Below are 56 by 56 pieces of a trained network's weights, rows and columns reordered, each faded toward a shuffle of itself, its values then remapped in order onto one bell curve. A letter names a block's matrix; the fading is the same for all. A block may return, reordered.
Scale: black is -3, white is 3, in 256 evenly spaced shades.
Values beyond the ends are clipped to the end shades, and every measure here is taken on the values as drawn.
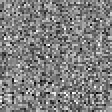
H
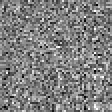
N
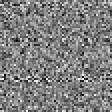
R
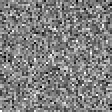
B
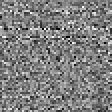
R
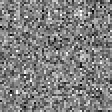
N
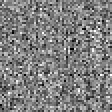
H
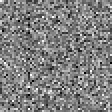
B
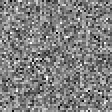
B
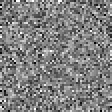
N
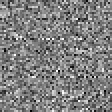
R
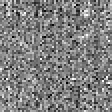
H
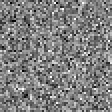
N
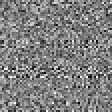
R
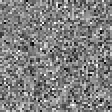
N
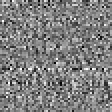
R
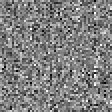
N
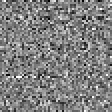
R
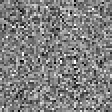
N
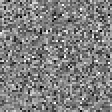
H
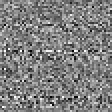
R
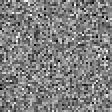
B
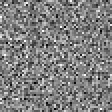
N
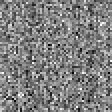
H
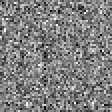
B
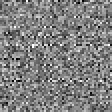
R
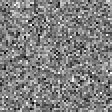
B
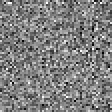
N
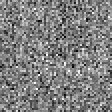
B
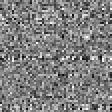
R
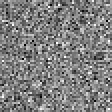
N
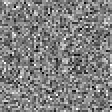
N
